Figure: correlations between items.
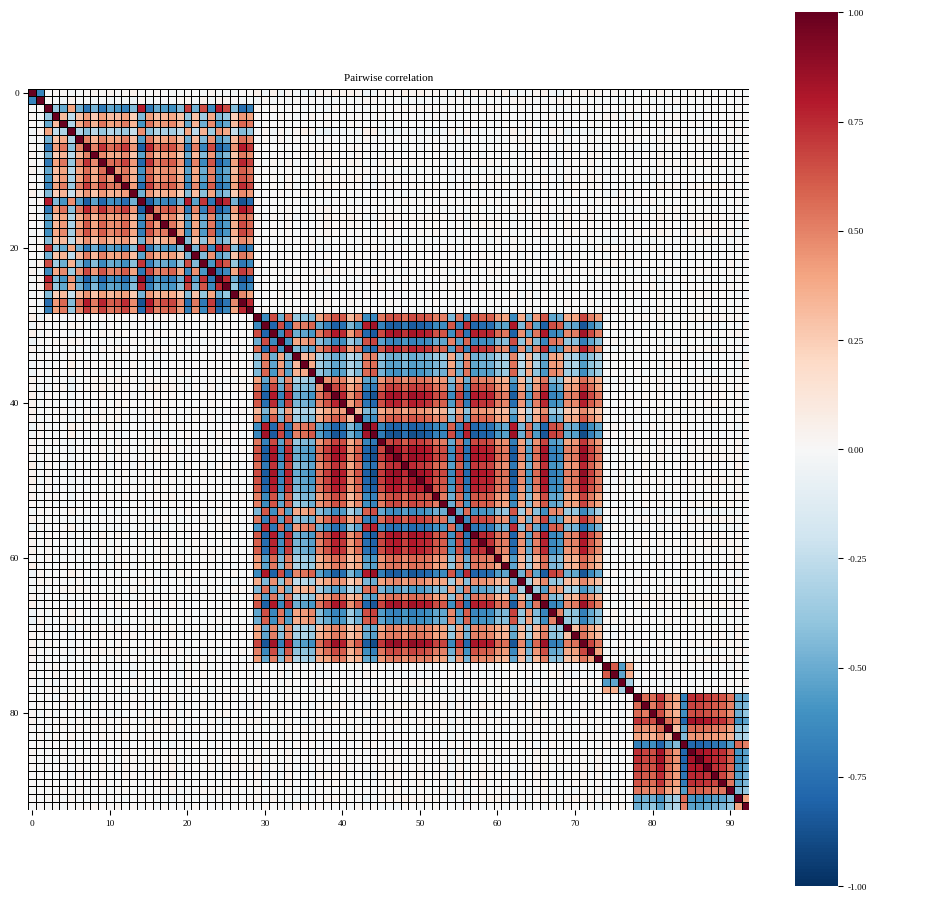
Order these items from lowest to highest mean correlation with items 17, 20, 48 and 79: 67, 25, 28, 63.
67, 28, 25, 63
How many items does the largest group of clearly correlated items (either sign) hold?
45
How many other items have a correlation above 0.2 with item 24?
6
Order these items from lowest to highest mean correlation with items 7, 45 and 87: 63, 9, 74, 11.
74, 63, 11, 9
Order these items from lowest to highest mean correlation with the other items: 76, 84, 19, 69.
84, 76, 19, 69
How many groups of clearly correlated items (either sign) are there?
5
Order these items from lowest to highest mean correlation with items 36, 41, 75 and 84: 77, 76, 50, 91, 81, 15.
81, 76, 50, 15, 77, 91
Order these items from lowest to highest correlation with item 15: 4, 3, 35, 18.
35, 3, 4, 18
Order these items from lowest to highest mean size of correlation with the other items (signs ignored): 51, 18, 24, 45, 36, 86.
86, 18, 24, 36, 45, 51
